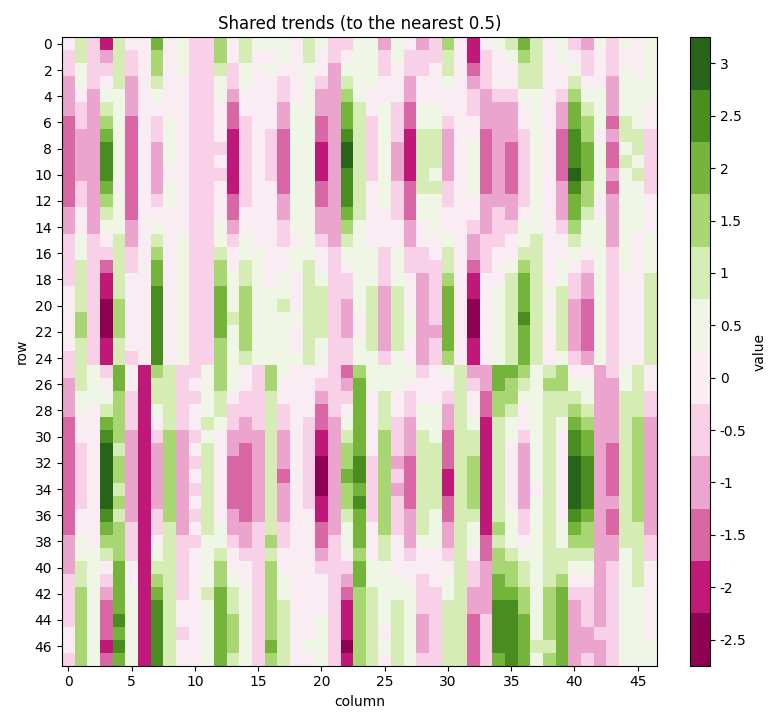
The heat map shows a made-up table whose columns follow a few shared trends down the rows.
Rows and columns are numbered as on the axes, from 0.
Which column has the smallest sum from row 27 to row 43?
6
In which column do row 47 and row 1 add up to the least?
32
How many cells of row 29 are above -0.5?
29
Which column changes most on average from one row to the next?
3
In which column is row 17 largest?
7
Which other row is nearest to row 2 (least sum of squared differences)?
16
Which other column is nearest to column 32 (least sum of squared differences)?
28
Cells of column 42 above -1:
26
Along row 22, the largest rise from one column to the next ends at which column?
4
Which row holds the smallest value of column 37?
34
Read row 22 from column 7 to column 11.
2.5 0 0.5 -0.5 -0.5
